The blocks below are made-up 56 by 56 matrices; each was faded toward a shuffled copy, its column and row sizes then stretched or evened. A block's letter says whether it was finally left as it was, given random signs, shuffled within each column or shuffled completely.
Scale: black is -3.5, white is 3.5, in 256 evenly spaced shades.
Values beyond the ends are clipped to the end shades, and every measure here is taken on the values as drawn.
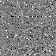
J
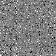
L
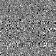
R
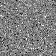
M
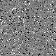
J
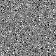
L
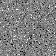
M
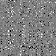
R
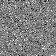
M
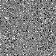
J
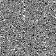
L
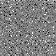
R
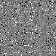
J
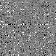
J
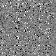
J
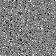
L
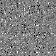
J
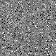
J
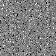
L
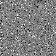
L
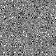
J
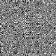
R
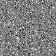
L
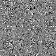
J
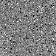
L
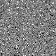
L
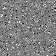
M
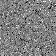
M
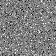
M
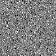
L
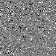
J
